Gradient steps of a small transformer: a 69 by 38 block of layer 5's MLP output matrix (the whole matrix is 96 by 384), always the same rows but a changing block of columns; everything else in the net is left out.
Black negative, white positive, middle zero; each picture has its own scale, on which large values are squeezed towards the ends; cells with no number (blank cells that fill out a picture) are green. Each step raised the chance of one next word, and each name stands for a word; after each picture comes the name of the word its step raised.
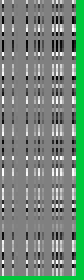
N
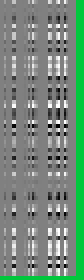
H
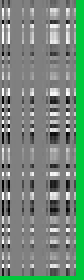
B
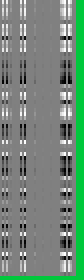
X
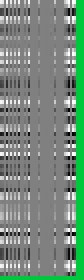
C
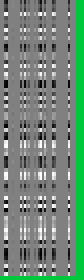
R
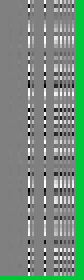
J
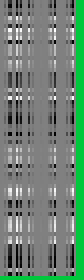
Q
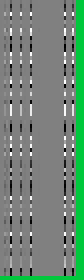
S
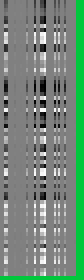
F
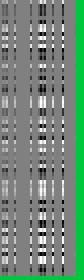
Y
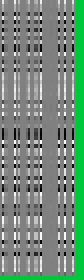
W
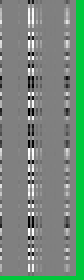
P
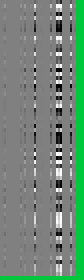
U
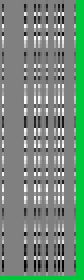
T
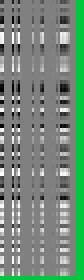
F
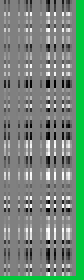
R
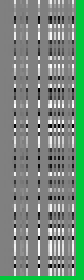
H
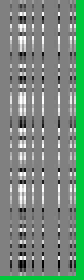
T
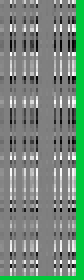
N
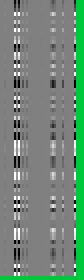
R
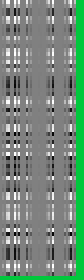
C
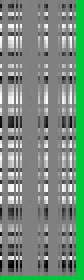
T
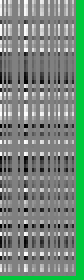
X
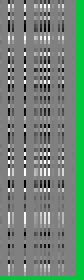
U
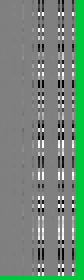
R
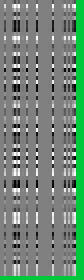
U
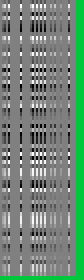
U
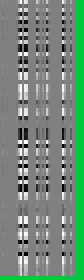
W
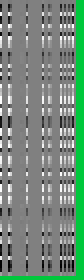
T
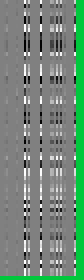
N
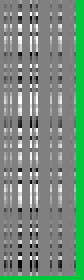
T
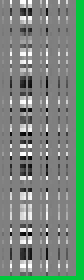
C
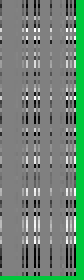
Q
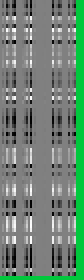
Q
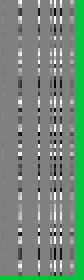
C
